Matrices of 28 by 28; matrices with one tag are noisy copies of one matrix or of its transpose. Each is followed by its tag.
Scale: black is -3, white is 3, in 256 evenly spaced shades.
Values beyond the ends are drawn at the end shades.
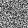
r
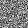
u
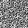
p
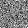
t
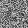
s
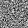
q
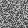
t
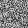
p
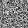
p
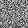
q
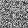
t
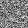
u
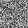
r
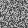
s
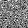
q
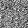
t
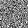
u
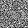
s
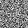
u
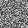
u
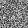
u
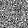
s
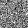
p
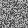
u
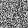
p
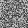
r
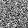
r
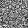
s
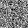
p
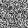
r
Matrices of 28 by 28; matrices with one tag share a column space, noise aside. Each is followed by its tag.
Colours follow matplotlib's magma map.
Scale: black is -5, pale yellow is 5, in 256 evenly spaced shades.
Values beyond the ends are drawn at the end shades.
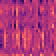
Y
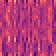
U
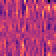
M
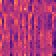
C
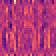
Y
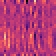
Y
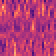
M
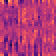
U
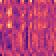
Y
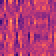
C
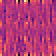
U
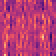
C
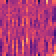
U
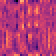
Y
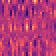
M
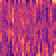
U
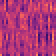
C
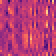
Y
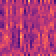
Y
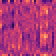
Y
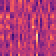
C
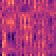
C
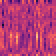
Y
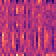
Y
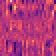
M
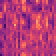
C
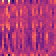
Y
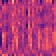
Y
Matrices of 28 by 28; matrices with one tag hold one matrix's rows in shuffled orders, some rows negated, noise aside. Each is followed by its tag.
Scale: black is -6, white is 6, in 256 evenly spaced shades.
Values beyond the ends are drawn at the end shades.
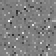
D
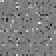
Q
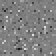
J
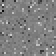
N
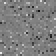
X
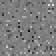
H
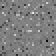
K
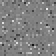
K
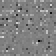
Q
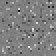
H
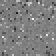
K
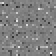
Q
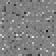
K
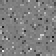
N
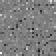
X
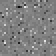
J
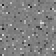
N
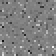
N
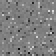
H
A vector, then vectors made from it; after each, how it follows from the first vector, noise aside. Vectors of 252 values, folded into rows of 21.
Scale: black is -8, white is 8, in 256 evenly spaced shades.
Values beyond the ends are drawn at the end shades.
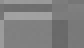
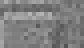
copied.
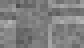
wrapped around.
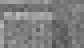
copied.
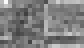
wrapped around, scaled up.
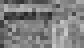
negated, scaled up.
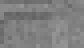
negated, shrunk.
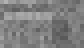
copied.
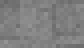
wrapped around, negated, shrunk.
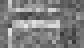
wrapped around, scaled up.
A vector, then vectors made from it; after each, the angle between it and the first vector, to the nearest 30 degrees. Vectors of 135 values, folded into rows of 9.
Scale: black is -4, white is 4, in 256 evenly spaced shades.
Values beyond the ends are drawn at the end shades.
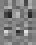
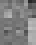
120 degrees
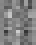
150 degrees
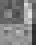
120 degrees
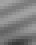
90 degrees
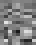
90 degrees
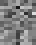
60 degrees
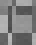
90 degrees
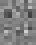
30 degrees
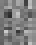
30 degrees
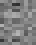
120 degrees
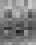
60 degrees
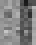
60 degrees
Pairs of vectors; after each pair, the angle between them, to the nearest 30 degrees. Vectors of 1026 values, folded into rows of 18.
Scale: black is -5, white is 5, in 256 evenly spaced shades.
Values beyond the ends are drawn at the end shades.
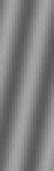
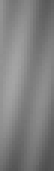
120 degrees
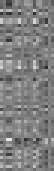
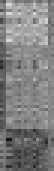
120 degrees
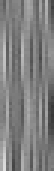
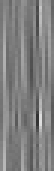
60 degrees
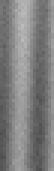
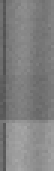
60 degrees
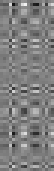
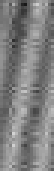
120 degrees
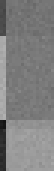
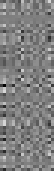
90 degrees
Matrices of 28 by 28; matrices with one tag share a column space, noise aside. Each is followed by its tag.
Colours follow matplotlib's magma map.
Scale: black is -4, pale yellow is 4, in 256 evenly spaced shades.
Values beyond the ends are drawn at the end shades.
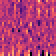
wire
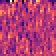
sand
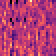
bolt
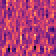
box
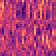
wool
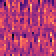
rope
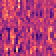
box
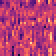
bolt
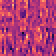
box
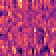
box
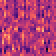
box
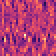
rope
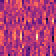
bolt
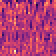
sand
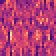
bolt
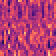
wool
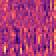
box
